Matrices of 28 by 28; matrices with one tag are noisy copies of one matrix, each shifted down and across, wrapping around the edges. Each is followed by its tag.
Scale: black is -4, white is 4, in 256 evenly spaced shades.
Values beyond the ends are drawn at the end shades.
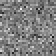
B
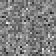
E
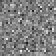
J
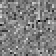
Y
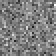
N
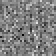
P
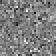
Y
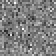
P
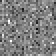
N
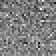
B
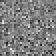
P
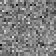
B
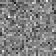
N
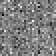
N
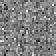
N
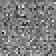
B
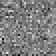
B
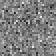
P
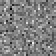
N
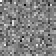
J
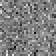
N
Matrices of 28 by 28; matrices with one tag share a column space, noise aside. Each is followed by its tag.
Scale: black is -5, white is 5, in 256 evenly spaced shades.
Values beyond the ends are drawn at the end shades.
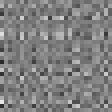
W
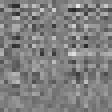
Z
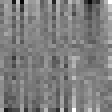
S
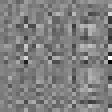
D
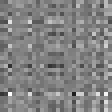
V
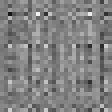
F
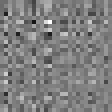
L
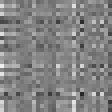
V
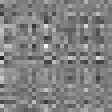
D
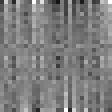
S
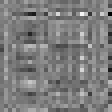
F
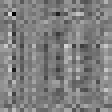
F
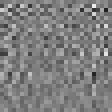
Z
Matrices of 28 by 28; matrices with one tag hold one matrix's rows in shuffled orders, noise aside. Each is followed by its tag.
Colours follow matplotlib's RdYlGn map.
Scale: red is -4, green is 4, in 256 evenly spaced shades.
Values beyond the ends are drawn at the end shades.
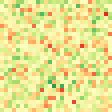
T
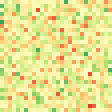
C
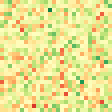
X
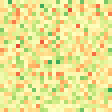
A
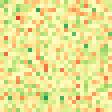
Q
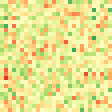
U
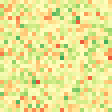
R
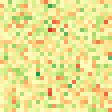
T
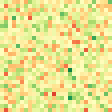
U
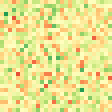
A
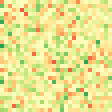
C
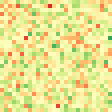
R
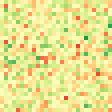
Q
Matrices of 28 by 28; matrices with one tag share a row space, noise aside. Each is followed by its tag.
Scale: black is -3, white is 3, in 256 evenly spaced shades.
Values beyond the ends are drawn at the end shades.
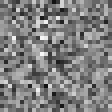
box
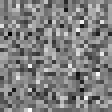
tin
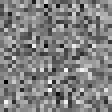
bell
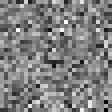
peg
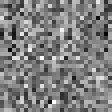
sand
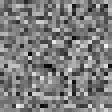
peg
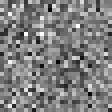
sand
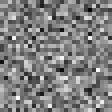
sand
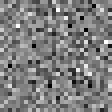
tin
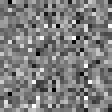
tin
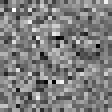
box
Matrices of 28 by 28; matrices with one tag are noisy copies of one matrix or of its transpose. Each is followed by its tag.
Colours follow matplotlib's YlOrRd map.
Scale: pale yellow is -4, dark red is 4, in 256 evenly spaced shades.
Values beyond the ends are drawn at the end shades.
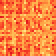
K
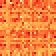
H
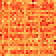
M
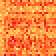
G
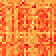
G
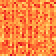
M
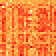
G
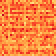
M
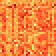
G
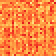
M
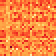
H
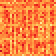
M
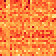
H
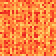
M
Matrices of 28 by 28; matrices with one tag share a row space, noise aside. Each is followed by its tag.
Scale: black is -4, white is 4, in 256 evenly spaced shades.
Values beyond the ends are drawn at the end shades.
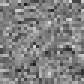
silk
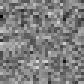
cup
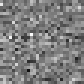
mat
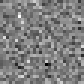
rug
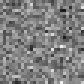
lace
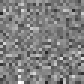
rug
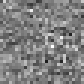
lace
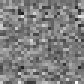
cup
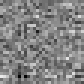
silk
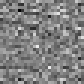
cup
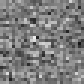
mat
